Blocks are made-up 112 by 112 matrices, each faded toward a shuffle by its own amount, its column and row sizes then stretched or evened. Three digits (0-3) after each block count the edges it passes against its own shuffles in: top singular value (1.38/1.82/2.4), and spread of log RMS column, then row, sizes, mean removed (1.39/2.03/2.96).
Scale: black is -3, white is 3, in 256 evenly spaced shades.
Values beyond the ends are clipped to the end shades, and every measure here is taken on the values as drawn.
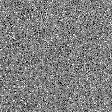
1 0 0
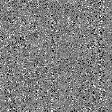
1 2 1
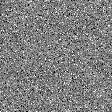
1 0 0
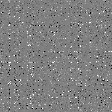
0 2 2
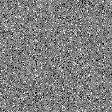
0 2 0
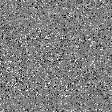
0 0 2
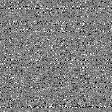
2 1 3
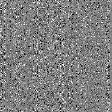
2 3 0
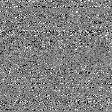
1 0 3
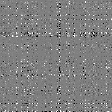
2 3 3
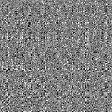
3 2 2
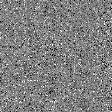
0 2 1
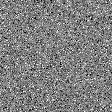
0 0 0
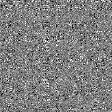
1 2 2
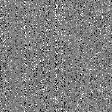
0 3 0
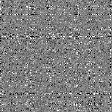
2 2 3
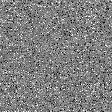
1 0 1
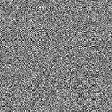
3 1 2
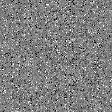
0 2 0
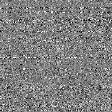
0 1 3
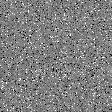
1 0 0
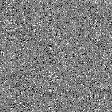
2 1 0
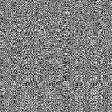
3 2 0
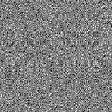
3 1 0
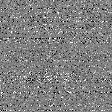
0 0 3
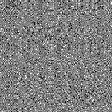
3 0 0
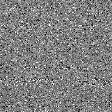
1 0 2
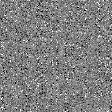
1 2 0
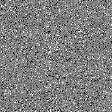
1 2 1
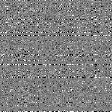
3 2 3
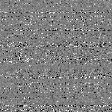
2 1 3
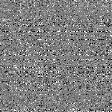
2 1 3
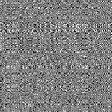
3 0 3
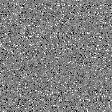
1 0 2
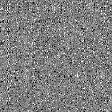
2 2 1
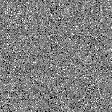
2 1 0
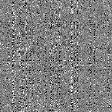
2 3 1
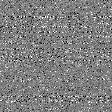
1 0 3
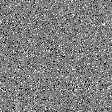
0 0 2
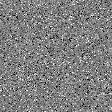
1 0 1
